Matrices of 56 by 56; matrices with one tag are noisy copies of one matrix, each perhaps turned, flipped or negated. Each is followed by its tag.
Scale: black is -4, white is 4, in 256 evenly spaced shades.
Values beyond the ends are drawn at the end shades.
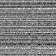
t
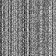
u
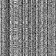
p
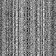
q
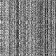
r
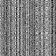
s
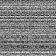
s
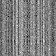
q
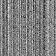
t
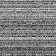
r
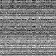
r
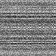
q
